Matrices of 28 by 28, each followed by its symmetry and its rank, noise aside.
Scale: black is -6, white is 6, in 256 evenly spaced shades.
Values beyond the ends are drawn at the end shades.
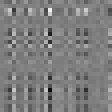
no symmetry, rank one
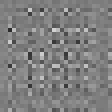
antisymmetric, rank two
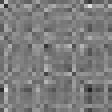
symmetric, rank two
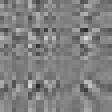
antisymmetric, rank two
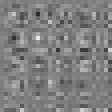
no symmetry, rank three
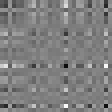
symmetric, rank one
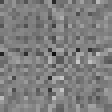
symmetric, rank three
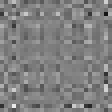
antisymmetric, rank two
